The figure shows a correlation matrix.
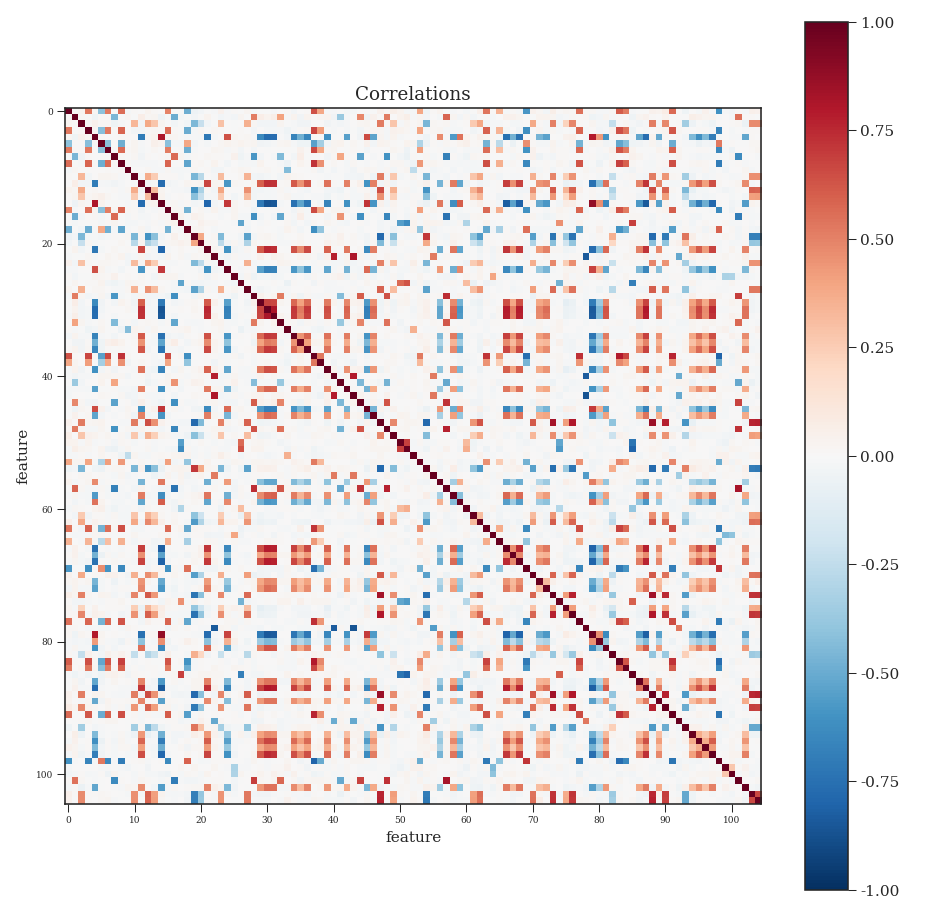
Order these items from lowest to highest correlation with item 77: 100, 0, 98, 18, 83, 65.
98, 18, 100, 65, 0, 83
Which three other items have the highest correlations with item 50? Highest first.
51, 26, 60
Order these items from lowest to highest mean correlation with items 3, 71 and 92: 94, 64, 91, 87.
64, 94, 87, 91
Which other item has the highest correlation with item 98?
69
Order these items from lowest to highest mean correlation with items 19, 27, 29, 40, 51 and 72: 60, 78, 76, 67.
78, 76, 60, 67
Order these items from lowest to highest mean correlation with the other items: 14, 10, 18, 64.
14, 18, 64, 10
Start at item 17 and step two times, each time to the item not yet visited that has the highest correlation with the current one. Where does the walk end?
74
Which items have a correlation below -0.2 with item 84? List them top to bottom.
5, 18, 69, 98
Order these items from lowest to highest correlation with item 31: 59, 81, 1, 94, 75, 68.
59, 75, 1, 94, 81, 68
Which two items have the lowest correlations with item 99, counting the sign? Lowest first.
64, 25
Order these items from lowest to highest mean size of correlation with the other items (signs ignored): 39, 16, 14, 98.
16, 98, 39, 14
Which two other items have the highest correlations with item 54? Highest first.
19, 93
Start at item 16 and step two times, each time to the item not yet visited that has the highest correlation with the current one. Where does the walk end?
41
